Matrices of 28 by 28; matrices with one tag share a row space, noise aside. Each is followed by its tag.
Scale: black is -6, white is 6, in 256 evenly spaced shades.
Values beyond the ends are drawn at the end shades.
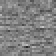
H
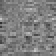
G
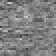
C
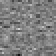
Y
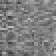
C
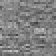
H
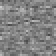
H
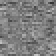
G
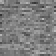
H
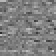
G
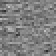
C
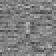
H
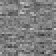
H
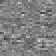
Y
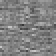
H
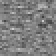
Y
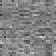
H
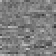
H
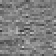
H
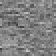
H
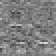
Y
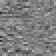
C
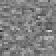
Y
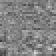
G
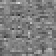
Y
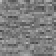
H
